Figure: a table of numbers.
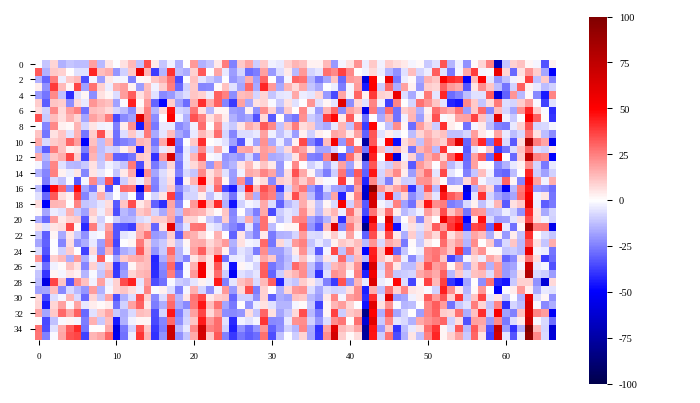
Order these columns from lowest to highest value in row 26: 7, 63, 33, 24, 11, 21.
11, 24, 7, 33, 21, 63
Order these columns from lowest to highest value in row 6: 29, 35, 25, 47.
25, 35, 47, 29
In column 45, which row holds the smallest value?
5
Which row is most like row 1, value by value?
7
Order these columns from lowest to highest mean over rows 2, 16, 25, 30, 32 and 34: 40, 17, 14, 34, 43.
40, 14, 34, 17, 43
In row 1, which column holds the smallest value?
66
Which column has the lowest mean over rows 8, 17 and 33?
42
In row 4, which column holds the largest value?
46
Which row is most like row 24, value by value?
30
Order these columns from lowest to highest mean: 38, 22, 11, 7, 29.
11, 22, 7, 38, 29
